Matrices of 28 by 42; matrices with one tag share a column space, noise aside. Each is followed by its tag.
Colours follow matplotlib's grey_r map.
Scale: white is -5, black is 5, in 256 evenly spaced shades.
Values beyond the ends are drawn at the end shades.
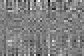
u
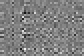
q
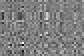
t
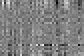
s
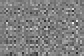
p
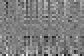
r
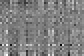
s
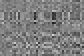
t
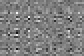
q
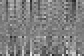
r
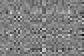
q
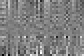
r
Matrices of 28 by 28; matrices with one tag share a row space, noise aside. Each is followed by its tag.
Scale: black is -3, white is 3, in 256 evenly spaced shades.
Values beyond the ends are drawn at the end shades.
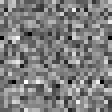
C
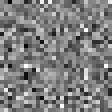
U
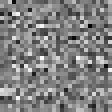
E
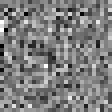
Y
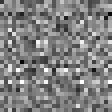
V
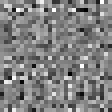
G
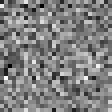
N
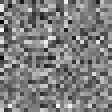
Y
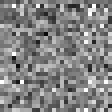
E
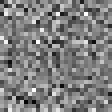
N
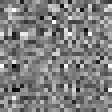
C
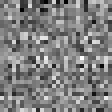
V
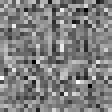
N
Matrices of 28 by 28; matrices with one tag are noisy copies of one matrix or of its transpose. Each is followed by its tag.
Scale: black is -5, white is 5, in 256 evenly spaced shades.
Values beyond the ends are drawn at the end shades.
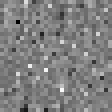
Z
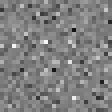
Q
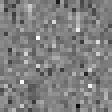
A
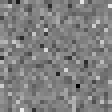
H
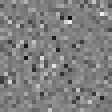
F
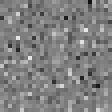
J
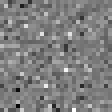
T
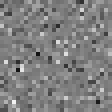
F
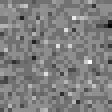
Z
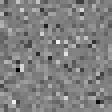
F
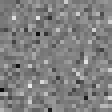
J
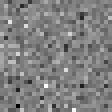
T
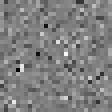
F
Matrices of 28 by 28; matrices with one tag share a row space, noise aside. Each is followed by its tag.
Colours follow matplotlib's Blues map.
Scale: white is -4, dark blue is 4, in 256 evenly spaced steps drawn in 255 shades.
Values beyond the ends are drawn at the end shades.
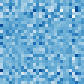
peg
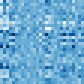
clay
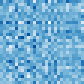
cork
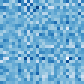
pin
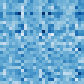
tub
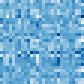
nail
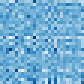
cork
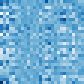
clay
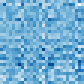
tub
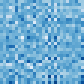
cork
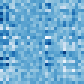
clay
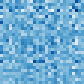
peg
